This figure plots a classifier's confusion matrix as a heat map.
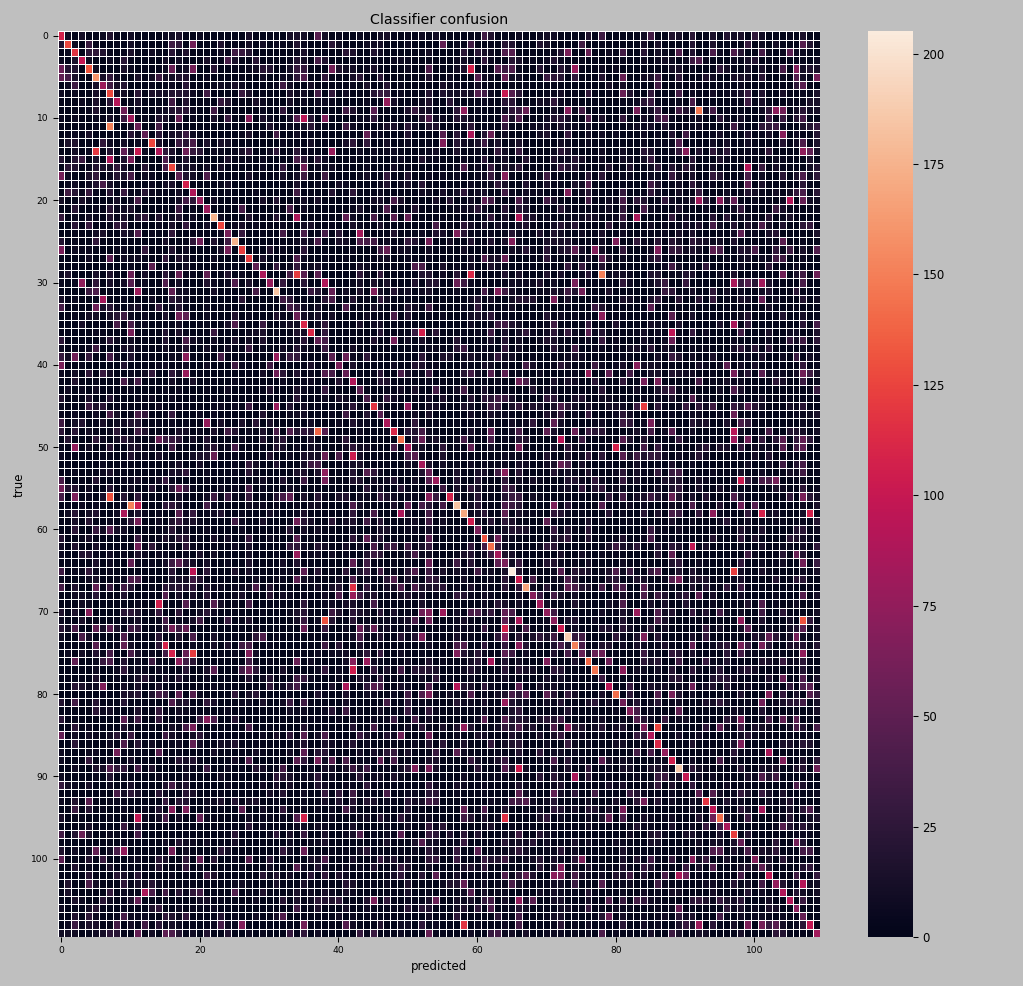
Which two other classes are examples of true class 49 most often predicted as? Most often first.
72, 97
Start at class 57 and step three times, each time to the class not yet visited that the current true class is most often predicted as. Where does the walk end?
97
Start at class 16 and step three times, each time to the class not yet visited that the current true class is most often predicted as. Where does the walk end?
92
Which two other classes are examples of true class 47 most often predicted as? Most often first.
21, 85
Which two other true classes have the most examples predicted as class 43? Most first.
24, 72
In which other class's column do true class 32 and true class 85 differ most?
6
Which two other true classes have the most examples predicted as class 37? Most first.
48, 88
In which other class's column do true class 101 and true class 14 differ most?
5
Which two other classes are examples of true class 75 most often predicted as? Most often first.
19, 16
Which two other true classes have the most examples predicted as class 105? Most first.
20, 2
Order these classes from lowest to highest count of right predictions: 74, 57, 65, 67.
74, 67, 57, 65
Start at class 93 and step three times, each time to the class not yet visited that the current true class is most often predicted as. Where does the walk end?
98
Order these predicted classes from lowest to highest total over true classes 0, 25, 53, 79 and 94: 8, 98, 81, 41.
8, 98, 81, 41
